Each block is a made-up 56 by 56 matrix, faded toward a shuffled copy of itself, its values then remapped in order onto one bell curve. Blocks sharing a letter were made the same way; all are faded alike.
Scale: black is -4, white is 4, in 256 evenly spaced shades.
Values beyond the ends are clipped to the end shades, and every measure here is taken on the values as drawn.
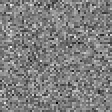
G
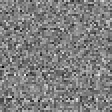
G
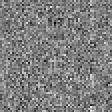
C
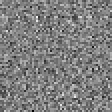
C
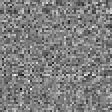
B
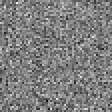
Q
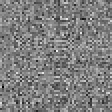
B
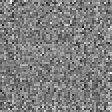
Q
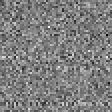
B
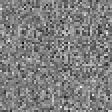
B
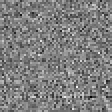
Q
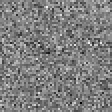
G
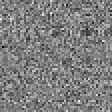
Q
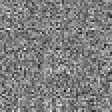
C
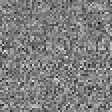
Q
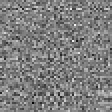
B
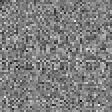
B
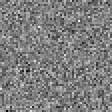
G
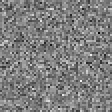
G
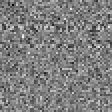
Q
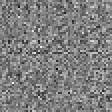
B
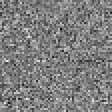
G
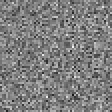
C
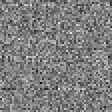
G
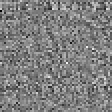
B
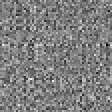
B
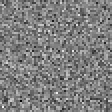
G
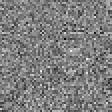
C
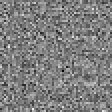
C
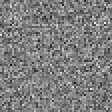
C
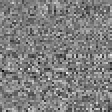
B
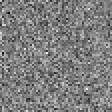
C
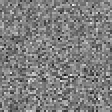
Q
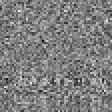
Q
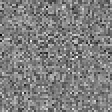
B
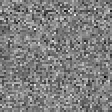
G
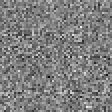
Q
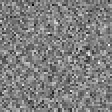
C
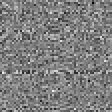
B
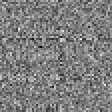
Q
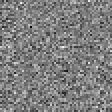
C
